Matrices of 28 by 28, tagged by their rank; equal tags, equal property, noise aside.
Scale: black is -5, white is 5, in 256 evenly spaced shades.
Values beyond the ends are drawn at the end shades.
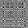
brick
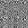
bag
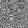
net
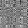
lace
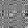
brick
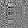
net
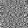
lace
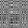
brick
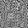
bag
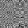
net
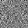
bag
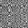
lace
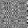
net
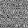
lace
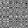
brick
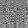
lace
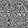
bag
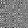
net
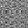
net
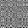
brick
